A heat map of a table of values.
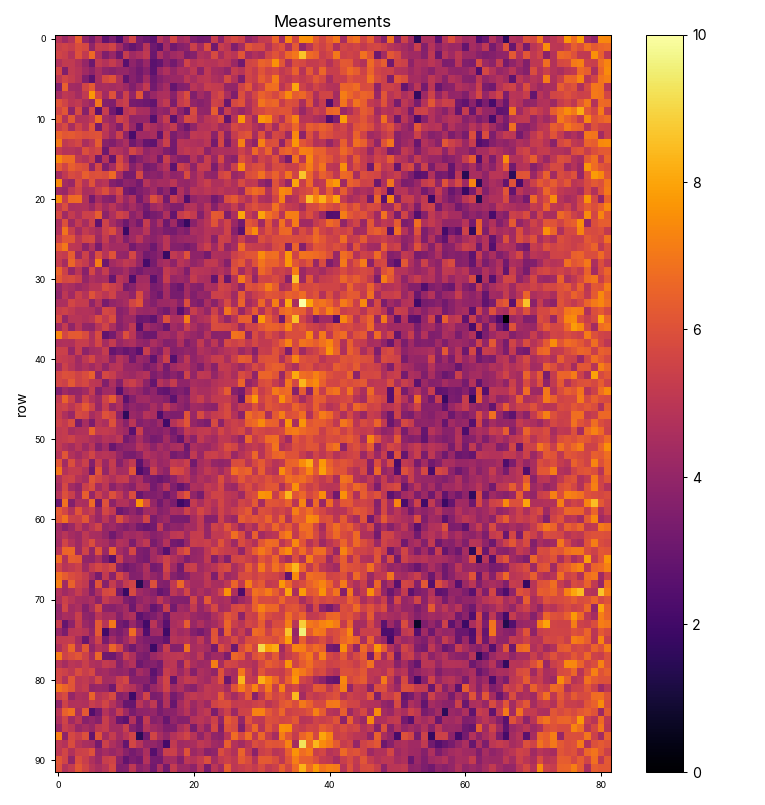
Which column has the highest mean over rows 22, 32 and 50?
80
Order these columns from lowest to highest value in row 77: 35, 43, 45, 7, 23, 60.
7, 60, 23, 43, 35, 45
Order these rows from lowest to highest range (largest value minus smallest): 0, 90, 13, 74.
90, 13, 0, 74
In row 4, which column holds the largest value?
81
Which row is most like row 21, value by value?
41
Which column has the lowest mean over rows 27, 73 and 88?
16
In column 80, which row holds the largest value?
69
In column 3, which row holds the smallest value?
48
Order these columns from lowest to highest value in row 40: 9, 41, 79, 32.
9, 41, 32, 79
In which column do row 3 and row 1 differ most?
66
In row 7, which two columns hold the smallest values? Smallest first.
53, 70
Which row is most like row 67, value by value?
15
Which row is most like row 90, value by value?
59
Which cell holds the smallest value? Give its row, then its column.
35, 66
